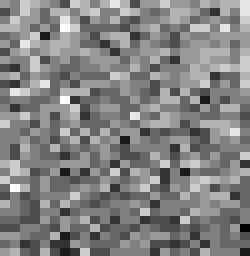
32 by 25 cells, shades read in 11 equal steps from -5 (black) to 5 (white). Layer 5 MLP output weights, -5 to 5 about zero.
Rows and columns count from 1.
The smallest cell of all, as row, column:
29, 25
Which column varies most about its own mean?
7
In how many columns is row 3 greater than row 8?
8
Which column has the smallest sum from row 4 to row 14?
18
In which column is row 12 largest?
2
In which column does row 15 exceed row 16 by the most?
14
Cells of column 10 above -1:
14
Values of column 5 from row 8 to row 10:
-2 1 0
